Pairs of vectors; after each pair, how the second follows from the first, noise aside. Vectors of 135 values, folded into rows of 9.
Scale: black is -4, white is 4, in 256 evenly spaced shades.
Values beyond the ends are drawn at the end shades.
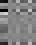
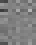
shrunk.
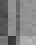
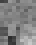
partly zeroed.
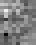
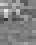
partly zeroed.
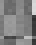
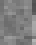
negated, shrunk.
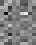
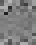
partly zeroed.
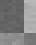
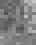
partly zeroed.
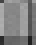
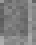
negated, shrunk.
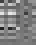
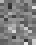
shuffled.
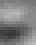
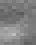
negated, shrunk.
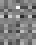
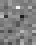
partly zeroed.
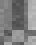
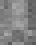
negated, shrunk.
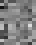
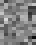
reversed.
